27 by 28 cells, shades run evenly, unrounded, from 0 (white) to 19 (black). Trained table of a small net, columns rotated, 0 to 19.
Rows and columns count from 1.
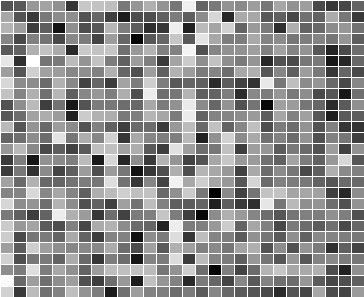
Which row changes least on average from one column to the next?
1
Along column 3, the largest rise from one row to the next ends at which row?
15
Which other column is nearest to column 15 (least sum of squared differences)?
8
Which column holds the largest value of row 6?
26
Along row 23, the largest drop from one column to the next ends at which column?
3
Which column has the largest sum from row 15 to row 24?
11
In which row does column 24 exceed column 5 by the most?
20
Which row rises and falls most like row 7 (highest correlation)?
23
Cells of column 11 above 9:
18
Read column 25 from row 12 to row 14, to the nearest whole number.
13 13 13
